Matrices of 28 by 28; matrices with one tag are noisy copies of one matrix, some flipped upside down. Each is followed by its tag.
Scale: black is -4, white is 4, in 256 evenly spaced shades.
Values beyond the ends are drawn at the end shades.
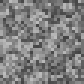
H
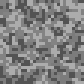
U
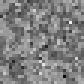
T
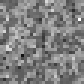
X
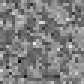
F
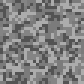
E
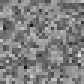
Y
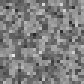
E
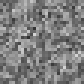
X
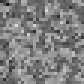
X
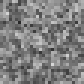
T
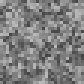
U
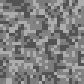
E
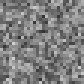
E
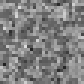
F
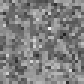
T
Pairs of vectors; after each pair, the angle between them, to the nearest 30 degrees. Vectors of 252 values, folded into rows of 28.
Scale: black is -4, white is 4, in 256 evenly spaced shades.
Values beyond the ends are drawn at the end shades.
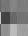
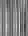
90 degrees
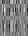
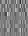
120 degrees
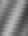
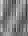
60 degrees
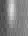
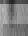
120 degrees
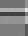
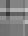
30 degrees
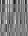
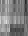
60 degrees
